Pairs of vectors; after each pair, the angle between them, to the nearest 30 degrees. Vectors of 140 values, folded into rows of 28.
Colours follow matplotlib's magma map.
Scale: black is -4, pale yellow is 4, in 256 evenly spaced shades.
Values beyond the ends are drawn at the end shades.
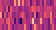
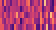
60 degrees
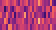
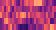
60 degrees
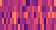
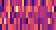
90 degrees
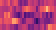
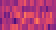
150 degrees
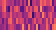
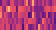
120 degrees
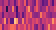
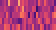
90 degrees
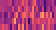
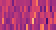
60 degrees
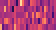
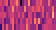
150 degrees
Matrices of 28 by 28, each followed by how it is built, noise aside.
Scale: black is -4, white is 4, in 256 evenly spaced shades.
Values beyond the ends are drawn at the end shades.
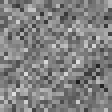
Hankel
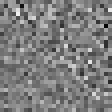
upper triangular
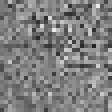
upper triangular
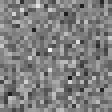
noise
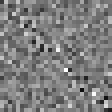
banded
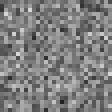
blocks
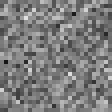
Hankel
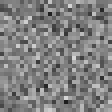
noise
